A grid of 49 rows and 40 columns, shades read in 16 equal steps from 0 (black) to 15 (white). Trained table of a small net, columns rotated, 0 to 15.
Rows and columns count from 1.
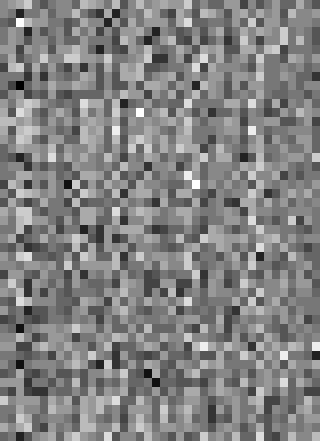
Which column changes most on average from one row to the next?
3
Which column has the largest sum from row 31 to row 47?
33
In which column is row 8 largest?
25
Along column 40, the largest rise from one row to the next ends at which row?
41
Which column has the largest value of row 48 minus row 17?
18
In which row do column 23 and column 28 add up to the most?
17
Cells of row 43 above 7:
15
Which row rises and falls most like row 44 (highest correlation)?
28
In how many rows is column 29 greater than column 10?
21
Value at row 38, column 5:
4
